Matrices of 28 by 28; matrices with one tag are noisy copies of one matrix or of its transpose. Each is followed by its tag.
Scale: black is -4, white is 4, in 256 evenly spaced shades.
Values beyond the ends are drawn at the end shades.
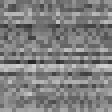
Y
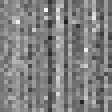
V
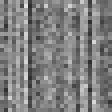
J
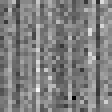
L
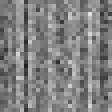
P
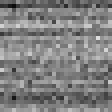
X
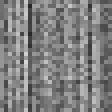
J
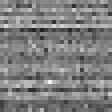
J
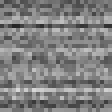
P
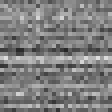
V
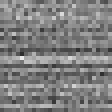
V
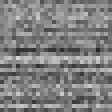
V
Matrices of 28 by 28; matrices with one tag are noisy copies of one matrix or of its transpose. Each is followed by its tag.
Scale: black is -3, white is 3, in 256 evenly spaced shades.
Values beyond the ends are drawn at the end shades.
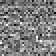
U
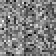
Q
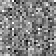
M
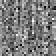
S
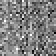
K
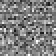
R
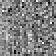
M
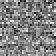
R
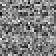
Q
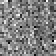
K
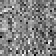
K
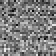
U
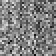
K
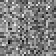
K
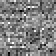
S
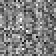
Q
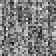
S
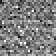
R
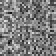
K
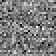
M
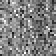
K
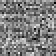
S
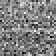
K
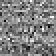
Q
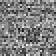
S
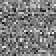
M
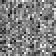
U
